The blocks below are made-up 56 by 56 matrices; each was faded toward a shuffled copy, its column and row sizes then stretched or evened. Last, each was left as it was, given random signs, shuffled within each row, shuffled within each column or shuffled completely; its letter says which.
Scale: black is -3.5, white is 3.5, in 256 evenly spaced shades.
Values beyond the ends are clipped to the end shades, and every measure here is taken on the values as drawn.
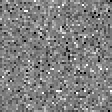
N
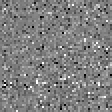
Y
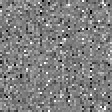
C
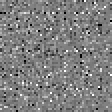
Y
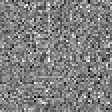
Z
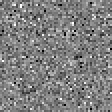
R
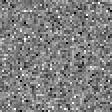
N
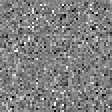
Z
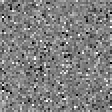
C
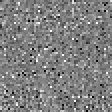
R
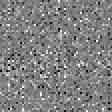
Y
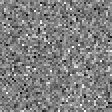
N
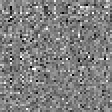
Z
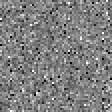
C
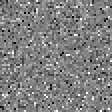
N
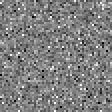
N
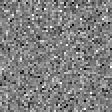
N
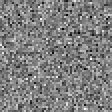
N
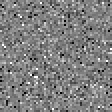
N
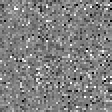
Y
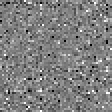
Z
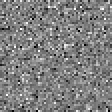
R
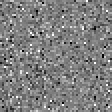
C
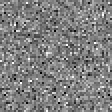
N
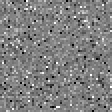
N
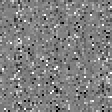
C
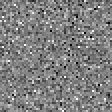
N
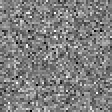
Y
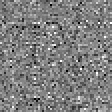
Z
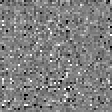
Z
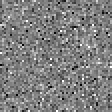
N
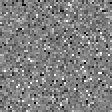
N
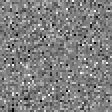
C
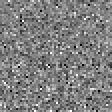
R
